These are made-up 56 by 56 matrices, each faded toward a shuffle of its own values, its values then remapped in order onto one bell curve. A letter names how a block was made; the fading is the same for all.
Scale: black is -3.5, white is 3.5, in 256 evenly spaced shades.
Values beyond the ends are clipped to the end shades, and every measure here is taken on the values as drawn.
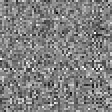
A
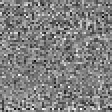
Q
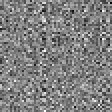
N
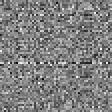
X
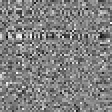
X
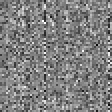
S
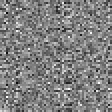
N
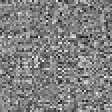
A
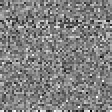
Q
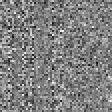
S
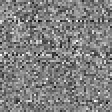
Q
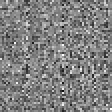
S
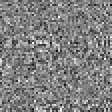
A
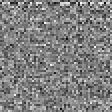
A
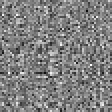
A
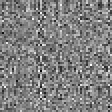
N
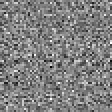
A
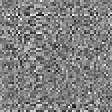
X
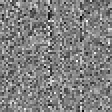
S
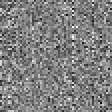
S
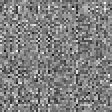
N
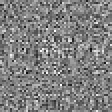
A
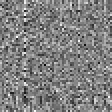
S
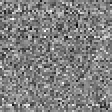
Q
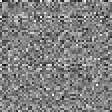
X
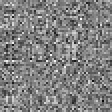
N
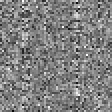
S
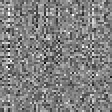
N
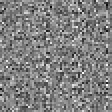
S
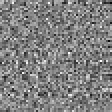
A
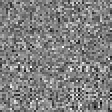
A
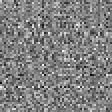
A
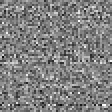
Q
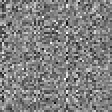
N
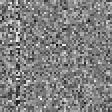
S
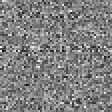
Q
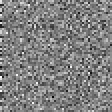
N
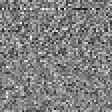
Q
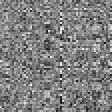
N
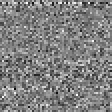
Q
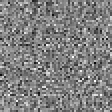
A
